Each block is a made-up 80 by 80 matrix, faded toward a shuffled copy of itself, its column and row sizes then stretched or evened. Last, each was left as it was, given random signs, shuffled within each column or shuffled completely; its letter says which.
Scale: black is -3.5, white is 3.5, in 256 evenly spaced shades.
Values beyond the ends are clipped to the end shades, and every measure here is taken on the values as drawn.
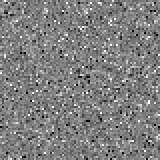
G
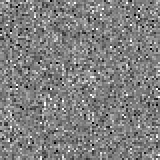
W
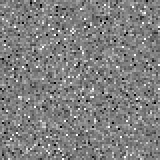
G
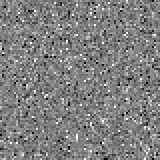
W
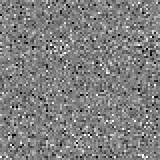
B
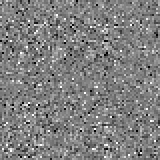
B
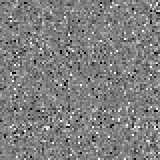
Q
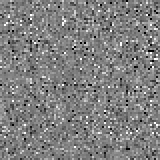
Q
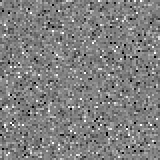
G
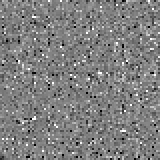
B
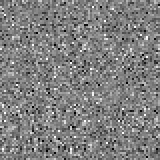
B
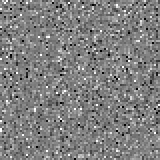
W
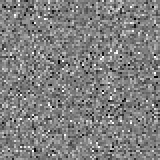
B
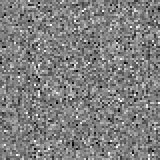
W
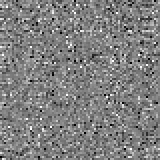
B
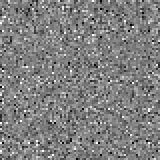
B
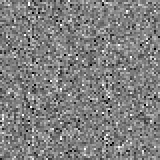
W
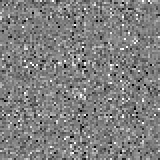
Q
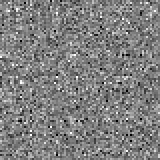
B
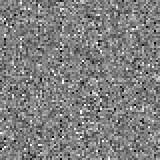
W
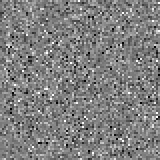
W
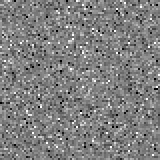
G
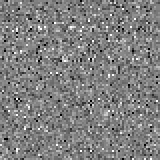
B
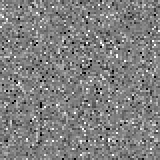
Q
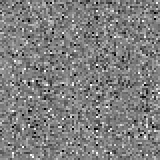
Q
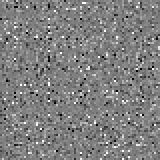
B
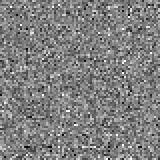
Q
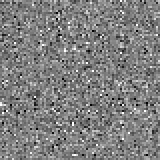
Q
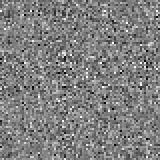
B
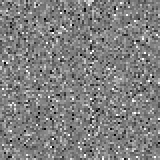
W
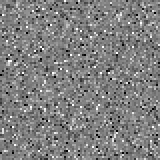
G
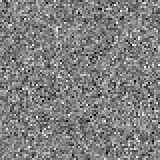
G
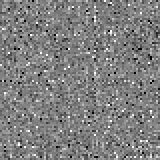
Q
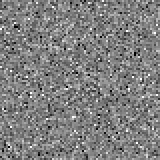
G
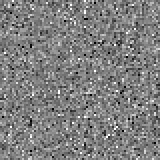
W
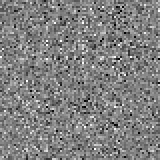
Q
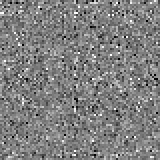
Q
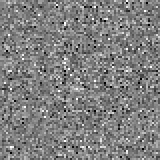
Q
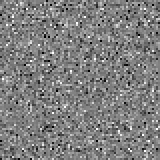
Q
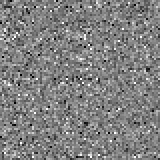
Q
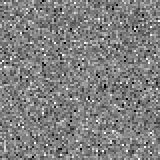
G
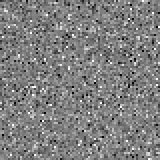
G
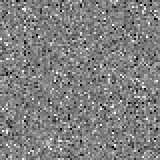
W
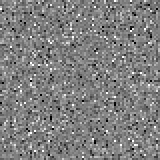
W
